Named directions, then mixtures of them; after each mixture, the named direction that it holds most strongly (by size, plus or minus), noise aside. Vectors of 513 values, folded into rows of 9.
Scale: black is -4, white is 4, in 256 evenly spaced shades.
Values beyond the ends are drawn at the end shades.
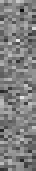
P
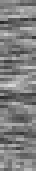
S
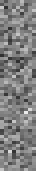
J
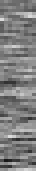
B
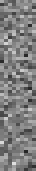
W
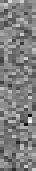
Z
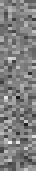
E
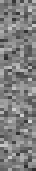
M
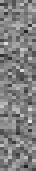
M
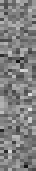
J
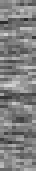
S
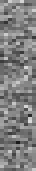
Z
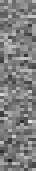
W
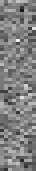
P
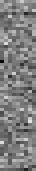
W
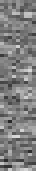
B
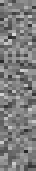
W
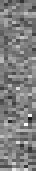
Z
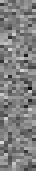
W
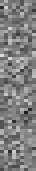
J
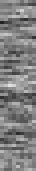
S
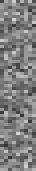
M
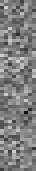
J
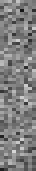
P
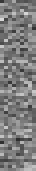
W
